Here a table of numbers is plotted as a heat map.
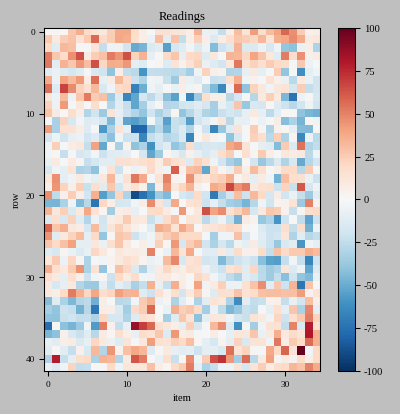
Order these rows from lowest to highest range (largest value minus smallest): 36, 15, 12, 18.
15, 18, 12, 36
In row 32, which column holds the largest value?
3
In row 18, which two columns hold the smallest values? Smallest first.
29, 34
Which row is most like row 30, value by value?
16
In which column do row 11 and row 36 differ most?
11
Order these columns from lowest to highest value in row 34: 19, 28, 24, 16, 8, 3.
24, 3, 28, 8, 19, 16
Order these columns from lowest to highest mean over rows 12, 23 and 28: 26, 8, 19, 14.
14, 8, 26, 19
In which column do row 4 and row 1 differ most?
31
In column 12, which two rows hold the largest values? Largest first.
36, 40
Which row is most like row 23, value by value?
28
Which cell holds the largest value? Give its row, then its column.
39, 32
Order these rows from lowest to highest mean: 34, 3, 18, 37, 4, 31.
34, 31, 37, 18, 4, 3
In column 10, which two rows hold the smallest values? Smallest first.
8, 11
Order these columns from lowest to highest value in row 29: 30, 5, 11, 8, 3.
5, 11, 8, 30, 3
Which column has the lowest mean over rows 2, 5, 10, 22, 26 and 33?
32
